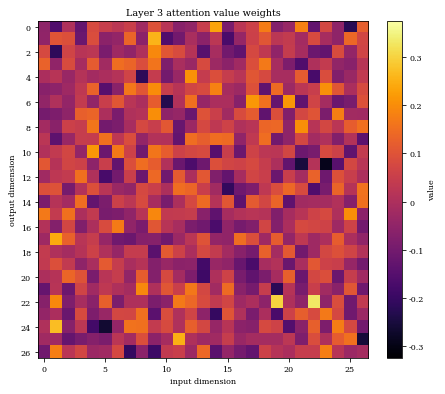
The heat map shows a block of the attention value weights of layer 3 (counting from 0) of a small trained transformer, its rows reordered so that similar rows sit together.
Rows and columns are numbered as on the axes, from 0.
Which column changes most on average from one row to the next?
19
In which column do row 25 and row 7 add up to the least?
26
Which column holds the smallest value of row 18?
9
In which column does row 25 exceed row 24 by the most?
11
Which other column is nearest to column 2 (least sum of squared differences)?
0
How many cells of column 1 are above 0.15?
4
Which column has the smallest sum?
16
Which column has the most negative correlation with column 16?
6
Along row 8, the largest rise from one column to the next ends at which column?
21
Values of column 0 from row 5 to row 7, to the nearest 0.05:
-0.05 -0.05 -0.1
